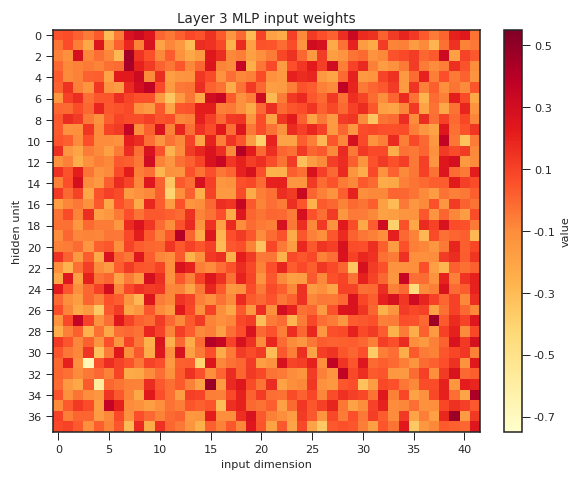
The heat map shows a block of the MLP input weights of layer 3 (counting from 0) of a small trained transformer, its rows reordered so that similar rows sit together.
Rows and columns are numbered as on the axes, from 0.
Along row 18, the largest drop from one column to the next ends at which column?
33
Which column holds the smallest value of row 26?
4
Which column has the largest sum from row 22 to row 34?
41
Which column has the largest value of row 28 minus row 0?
19
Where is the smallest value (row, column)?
31, 3
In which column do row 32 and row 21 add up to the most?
28
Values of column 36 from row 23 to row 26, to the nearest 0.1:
0 -0.1 0.2 0.1
